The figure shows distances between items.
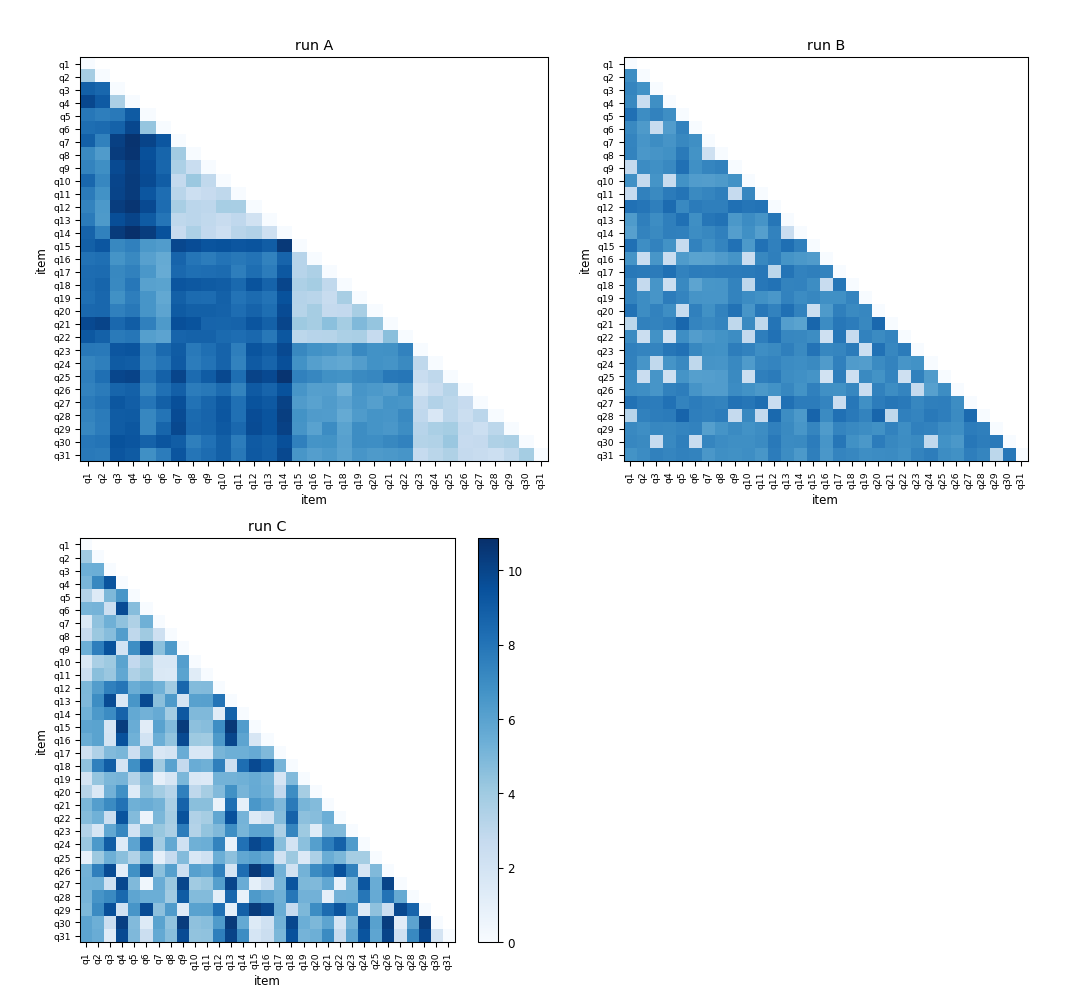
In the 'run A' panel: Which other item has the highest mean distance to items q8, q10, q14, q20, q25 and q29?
q4
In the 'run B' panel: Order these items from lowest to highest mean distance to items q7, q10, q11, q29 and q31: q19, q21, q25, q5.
q25, q21, q19, q5
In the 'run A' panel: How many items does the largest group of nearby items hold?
9
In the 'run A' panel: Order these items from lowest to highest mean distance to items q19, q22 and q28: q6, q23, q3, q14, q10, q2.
q23, q6, q3, q2, q10, q14
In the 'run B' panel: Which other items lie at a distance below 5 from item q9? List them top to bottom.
q1, q11, q21, q28
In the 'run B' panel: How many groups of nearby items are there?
9
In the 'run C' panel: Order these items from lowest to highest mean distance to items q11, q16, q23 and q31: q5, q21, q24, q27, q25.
q27, q5, q25, q21, q24
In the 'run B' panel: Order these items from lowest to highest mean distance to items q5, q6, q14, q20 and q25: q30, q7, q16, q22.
q16, q22, q30, q7
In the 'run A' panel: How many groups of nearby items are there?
6
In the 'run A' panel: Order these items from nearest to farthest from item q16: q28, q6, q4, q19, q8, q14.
q19, q6, q28, q4, q8, q14
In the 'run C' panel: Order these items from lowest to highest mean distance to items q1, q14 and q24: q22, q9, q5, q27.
q5, q9, q22, q27
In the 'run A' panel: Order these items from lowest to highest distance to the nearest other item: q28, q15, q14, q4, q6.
q28, q14, q15, q4, q6
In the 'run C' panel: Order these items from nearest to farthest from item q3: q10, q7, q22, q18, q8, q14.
q22, q10, q8, q7, q14, q18
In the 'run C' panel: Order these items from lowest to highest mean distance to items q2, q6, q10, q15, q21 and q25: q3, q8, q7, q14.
q8, q7, q3, q14
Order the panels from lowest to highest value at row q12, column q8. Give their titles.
run A, run C, run B
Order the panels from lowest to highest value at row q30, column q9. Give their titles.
run B, run A, run C
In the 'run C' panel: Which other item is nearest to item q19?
q7
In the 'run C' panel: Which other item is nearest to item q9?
q29
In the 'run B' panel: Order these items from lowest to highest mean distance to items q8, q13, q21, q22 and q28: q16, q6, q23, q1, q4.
q1, q16, q4, q6, q23
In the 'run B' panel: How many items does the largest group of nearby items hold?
7
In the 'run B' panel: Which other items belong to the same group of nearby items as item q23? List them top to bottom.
q19, q26
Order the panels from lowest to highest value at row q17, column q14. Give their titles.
run C, run B, run A
